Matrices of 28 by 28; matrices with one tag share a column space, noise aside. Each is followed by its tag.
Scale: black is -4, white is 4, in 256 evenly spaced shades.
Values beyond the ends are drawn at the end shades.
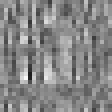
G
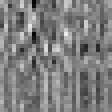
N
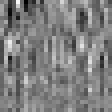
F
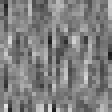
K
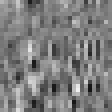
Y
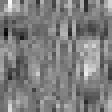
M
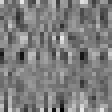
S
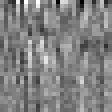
F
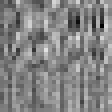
N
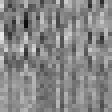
N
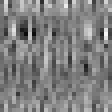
M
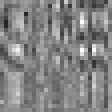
N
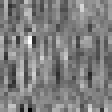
K
